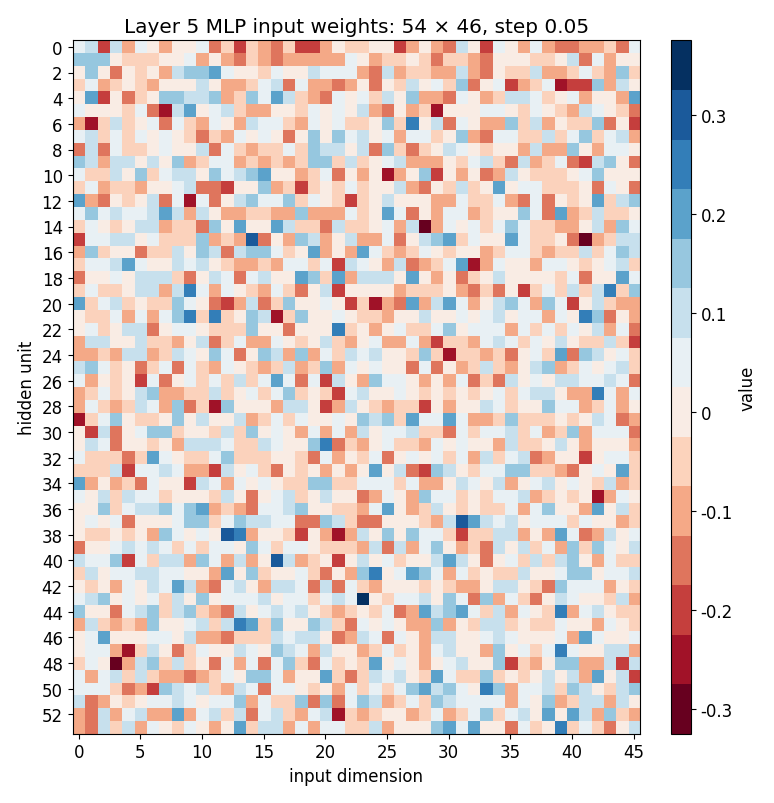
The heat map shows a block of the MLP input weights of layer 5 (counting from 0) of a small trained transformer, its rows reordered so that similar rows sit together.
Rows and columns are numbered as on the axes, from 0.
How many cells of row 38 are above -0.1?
35
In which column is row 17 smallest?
32
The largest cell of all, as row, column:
43, 23
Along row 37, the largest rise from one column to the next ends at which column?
20
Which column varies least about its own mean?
37
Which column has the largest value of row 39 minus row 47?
4
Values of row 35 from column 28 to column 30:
0.15 0.05 0.05
